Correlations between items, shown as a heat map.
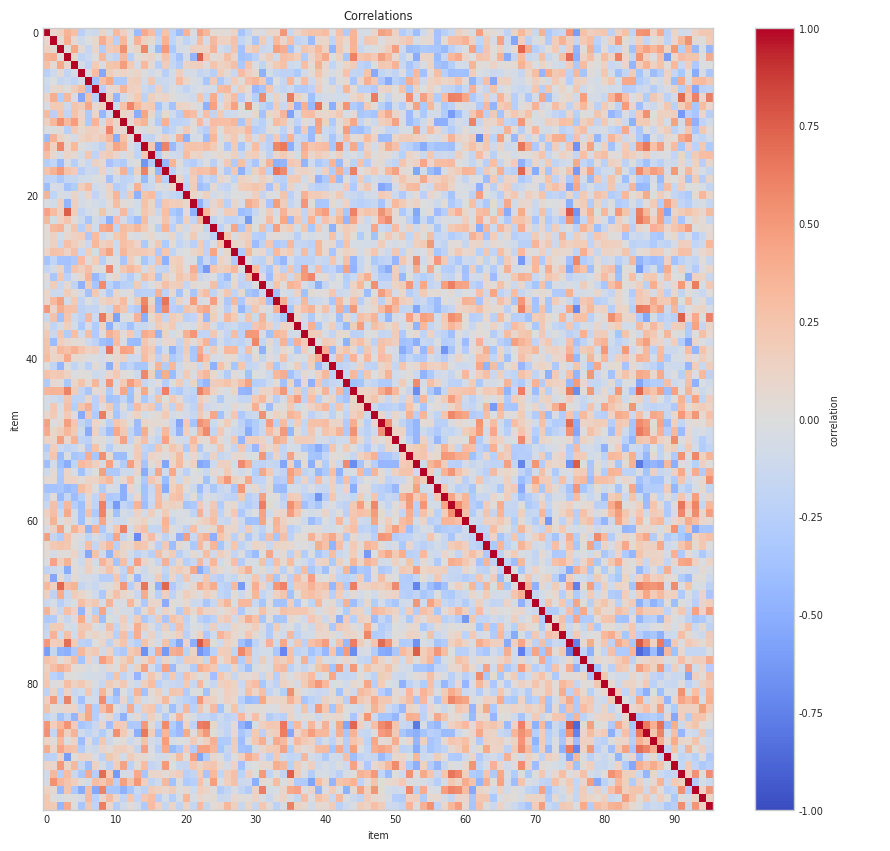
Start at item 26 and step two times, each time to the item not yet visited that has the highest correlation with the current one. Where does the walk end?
95
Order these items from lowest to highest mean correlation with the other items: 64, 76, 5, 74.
76, 5, 64, 74
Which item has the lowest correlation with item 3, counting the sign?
89
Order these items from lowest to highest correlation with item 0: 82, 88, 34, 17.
82, 17, 88, 34
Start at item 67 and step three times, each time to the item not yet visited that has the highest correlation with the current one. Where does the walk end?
37
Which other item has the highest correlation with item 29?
9
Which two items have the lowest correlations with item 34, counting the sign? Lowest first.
76, 53
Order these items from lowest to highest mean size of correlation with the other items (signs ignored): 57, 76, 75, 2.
57, 2, 75, 76
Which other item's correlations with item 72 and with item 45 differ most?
93
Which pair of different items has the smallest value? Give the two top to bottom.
76, 85
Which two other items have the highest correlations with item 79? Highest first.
62, 41
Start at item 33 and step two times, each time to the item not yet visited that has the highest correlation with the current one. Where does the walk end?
68
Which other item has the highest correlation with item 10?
86
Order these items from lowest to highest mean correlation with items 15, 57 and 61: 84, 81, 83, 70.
83, 70, 84, 81
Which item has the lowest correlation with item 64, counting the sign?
46
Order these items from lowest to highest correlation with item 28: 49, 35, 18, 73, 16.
49, 35, 73, 18, 16
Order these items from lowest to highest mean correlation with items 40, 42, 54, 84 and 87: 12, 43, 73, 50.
43, 12, 50, 73
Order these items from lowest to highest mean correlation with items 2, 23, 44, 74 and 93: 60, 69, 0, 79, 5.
5, 79, 69, 60, 0
